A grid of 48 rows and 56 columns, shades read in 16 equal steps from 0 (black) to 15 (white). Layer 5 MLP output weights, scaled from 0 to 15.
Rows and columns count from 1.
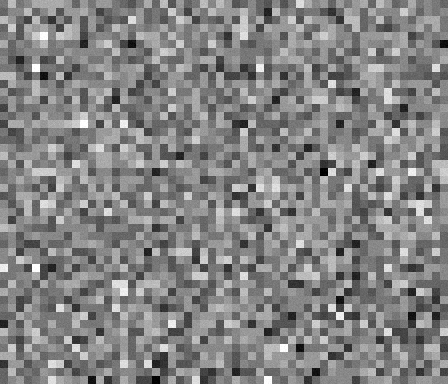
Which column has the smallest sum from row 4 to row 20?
3
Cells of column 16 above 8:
24
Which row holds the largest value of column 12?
19
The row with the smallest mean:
10
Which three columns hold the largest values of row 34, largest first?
5, 1, 49
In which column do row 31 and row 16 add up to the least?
31
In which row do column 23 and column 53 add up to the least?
20
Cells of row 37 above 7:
27
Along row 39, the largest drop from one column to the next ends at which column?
43
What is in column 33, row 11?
11
